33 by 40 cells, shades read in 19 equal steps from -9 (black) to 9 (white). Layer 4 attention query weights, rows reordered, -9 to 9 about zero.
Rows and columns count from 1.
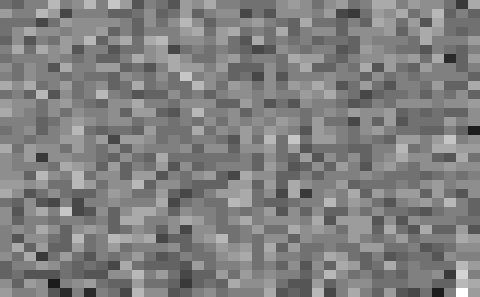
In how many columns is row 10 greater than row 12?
15
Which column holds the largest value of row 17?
34
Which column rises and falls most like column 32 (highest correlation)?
5
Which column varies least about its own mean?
18
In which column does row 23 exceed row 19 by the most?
28
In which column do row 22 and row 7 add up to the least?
38
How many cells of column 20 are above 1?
8
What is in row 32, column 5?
-7
